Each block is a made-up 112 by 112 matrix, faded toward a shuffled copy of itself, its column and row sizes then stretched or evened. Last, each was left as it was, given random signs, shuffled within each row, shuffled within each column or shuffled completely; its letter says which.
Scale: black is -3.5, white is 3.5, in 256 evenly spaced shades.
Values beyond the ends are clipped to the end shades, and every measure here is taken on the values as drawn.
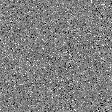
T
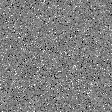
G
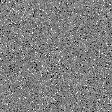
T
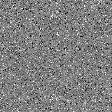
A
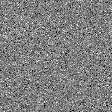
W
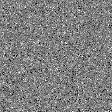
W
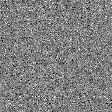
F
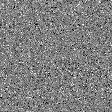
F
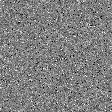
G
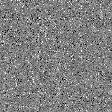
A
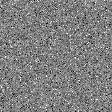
T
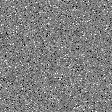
G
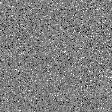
W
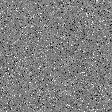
G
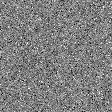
G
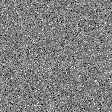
G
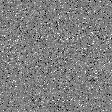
F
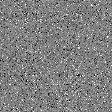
W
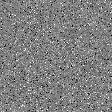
T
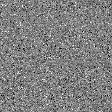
W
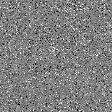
W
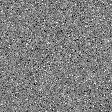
G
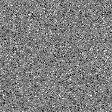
W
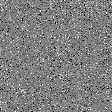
W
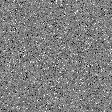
G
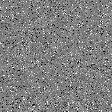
W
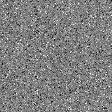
T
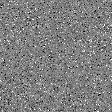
F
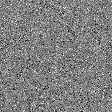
G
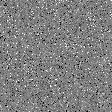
G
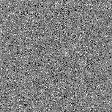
T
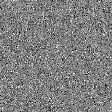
A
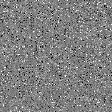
A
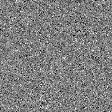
W
